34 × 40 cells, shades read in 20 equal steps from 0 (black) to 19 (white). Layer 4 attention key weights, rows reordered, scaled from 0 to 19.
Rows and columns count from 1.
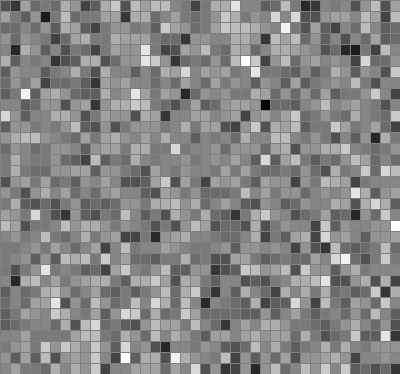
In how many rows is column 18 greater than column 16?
14
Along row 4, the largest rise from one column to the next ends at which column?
28
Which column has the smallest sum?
32
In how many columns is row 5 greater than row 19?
18
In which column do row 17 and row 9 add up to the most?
3
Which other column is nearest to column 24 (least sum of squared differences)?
12
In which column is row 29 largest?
13
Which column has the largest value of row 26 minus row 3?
33
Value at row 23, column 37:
8
